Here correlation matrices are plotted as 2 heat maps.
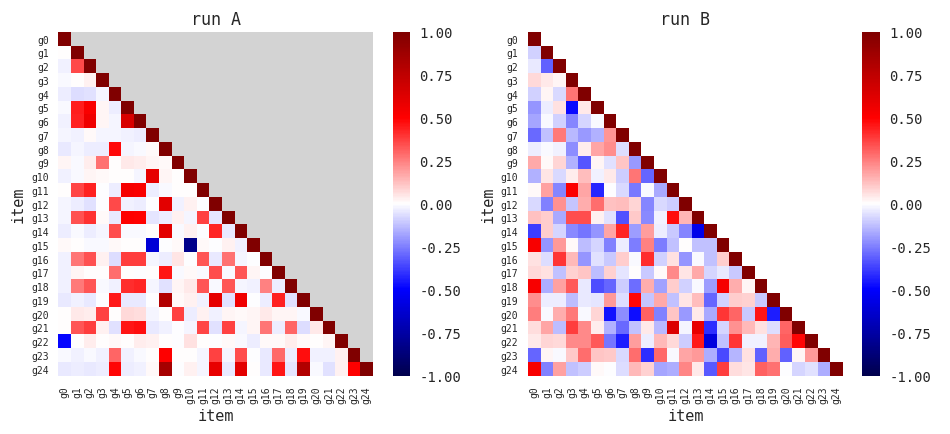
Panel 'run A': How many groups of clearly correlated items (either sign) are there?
5
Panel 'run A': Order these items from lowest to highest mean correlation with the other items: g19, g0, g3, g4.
g0, g3, g4, g19
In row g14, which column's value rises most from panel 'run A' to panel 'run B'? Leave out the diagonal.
g7
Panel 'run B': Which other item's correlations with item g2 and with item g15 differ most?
g0
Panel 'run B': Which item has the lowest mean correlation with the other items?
g14
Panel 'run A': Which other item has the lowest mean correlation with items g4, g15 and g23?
g10
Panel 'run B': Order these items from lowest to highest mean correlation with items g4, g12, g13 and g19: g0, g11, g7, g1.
g7, g1, g0, g11
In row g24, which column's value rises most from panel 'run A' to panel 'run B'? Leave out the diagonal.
g0
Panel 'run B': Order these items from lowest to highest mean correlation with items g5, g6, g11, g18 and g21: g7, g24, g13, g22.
g7, g24, g22, g13
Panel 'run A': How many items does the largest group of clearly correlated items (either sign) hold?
9
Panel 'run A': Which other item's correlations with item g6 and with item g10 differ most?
g15
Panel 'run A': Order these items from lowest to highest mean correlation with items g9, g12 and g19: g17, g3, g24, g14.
g3, g17, g14, g24
